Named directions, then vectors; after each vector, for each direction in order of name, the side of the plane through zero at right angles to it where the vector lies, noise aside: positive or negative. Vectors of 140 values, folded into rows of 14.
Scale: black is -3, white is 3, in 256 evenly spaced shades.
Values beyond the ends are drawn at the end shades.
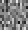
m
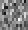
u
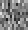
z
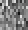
negative, positive, positive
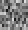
positive, negative, positive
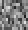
negative, negative, negative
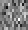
positive, positive, negative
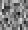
positive, positive, positive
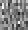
negative, positive, positive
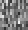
negative, positive, positive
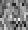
positive, positive, negative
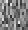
negative, positive, positive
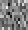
negative, negative, positive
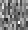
negative, positive, positive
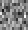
positive, positive, positive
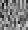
positive, negative, negative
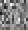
negative, positive, negative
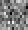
positive, negative, positive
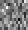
negative, negative, positive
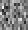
positive, positive, positive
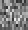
negative, positive, negative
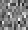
positive, positive, negative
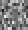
positive, positive, positive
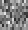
positive, negative, positive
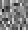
positive, positive, positive
